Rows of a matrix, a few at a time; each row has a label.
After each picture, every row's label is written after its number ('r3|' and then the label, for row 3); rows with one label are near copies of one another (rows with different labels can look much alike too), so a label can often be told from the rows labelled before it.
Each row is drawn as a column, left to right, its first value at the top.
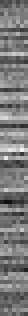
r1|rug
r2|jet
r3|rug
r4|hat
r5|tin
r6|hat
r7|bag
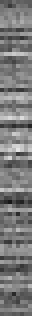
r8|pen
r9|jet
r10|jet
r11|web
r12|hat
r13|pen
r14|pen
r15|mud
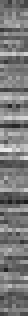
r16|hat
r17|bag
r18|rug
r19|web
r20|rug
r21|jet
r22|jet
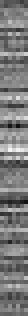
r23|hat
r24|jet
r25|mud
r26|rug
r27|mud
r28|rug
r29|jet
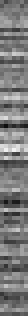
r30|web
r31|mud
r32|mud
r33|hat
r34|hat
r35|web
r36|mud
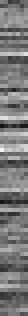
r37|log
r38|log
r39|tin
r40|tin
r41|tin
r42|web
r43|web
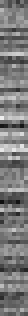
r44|log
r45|web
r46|jet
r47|hat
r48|tin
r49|web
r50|bag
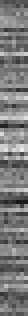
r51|web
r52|mud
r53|pen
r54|rug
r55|jet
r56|hat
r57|jet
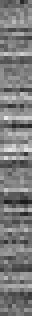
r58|bag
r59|jet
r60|rug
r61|mud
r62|log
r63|tin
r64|hat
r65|log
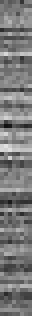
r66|hat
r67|web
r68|mud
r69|pen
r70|hat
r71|tin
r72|log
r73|log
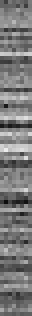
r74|web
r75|rug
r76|web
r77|mud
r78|log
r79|hat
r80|jet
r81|web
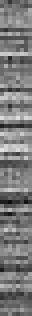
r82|log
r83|hat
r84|tin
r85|hat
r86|pen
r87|web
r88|jet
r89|log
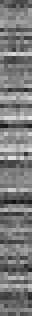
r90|mud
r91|log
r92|jet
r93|jet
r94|tin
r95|jet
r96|pen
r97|log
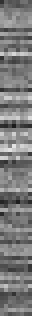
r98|tin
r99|mud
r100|bag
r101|web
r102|jet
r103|web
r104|web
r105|pen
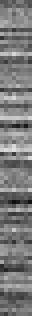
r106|pen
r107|bag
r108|log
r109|hat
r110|log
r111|log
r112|mud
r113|jet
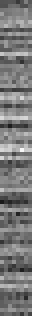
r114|jet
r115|rug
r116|mud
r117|pen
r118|tin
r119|bag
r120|log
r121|bag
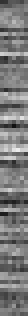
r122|tin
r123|tin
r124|jet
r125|mud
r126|rug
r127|bag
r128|hat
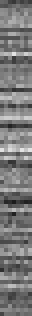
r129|bag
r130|jet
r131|mud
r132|tin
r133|pen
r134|rug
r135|jet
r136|rug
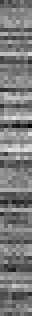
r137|tin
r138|pen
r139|bag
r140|log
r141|mud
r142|log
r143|mud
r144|web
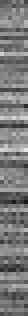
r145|bag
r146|pen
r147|bag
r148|log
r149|pen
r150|log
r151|rug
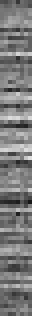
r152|rug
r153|rug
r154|pen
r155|pen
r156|tin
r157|web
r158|mud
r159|jet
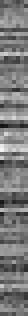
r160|mud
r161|web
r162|web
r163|pen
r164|tin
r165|mud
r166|log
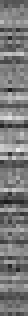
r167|mud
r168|jet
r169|pen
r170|jet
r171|bag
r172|hat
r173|mud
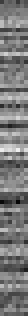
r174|rug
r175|hat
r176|mud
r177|web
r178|rug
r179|pen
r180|bag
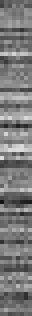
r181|jet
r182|web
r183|bag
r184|hat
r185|mud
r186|hat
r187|log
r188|jet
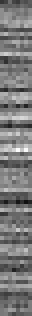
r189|tin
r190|tin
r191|web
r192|bag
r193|rug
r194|pen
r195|rug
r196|mud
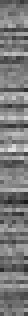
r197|bag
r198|tin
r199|rug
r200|hat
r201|tin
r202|tin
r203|pen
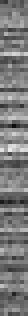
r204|rug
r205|tin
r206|hat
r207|web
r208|web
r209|rug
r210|hat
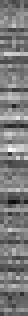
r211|bag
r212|web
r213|hat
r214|rug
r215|jet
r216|web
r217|jet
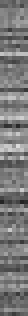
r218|jet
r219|web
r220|hat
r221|bag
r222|web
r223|jet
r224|pen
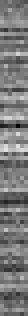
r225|mud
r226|hat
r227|log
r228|pen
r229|web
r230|bag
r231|hat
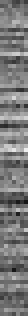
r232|log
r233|web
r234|hat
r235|bag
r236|tin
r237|pen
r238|rug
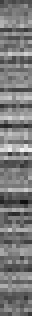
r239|rug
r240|mud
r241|hat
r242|tin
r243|hat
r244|rug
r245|hat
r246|bag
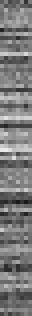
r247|hat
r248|log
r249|bag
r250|jet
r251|pen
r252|log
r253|tin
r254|log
